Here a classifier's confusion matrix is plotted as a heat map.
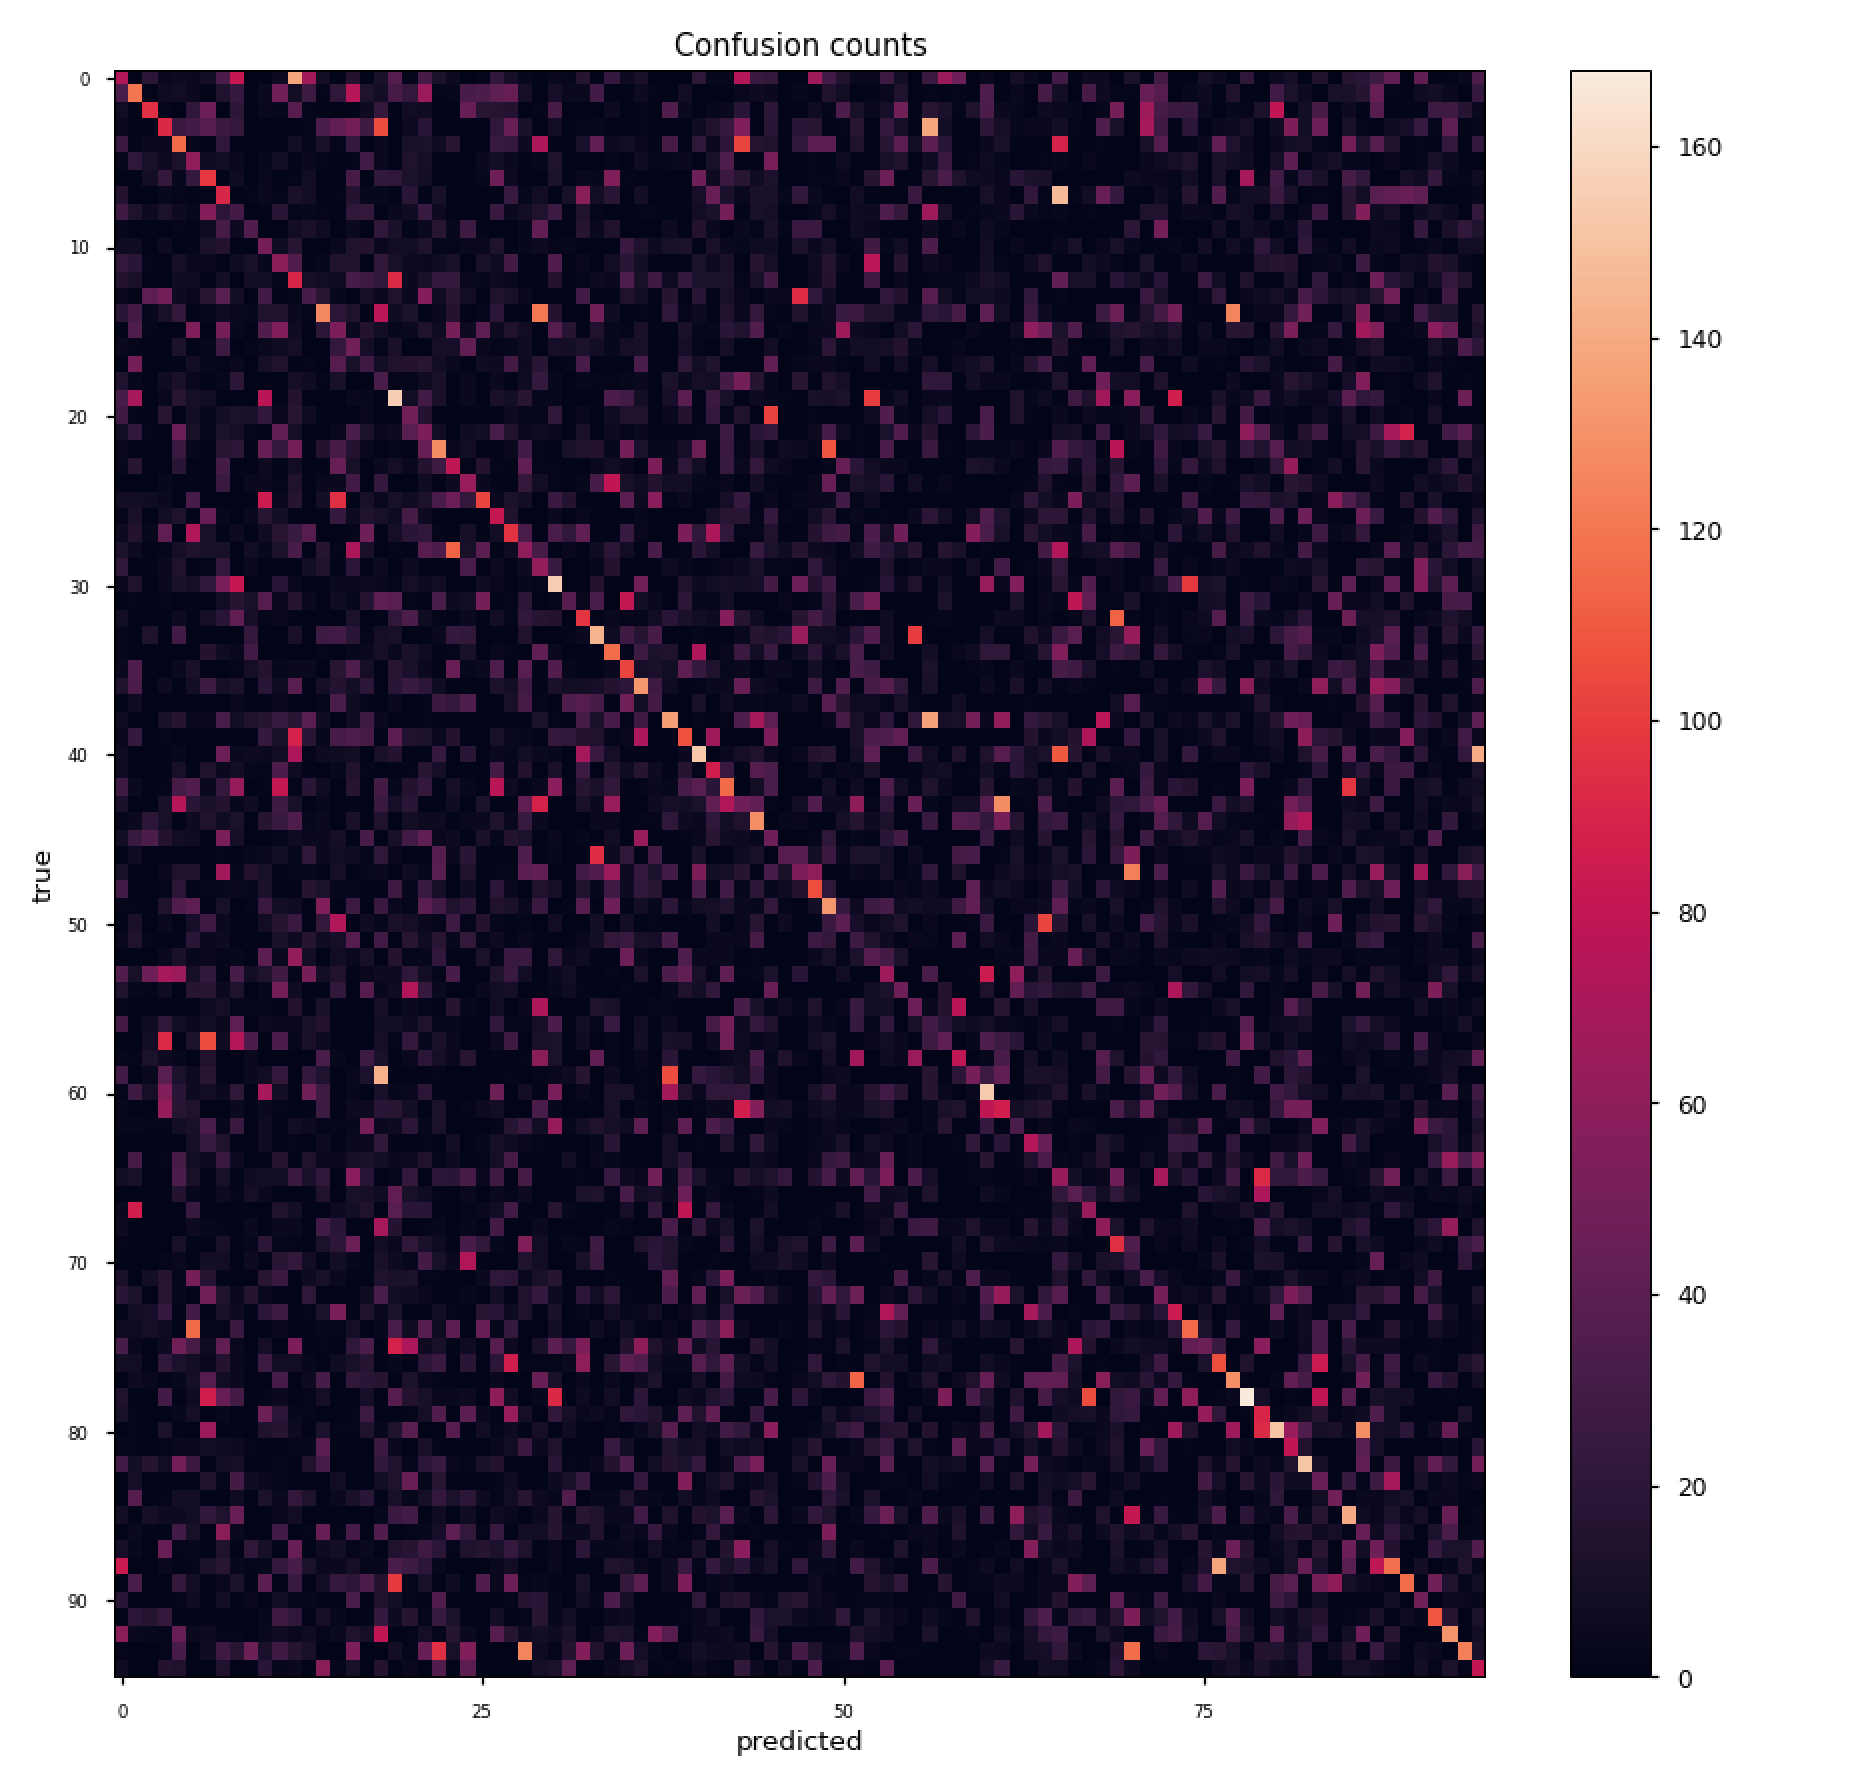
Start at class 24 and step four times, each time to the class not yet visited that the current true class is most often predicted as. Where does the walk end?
14
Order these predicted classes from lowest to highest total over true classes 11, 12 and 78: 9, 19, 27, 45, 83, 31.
31, 9, 27, 45, 83, 19
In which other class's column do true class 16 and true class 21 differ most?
89
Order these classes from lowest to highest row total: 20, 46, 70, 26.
70, 20, 46, 26
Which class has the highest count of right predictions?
78
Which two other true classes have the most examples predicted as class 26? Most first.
42, 78
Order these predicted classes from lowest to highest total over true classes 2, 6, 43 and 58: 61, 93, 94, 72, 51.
93, 94, 72, 51, 61
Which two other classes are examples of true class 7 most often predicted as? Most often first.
65, 32
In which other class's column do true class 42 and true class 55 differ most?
85
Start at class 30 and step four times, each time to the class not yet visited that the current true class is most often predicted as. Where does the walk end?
36
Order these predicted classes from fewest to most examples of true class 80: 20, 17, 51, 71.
71, 17, 51, 20
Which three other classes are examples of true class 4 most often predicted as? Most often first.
43, 65, 29
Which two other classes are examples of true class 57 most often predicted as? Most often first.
6, 3
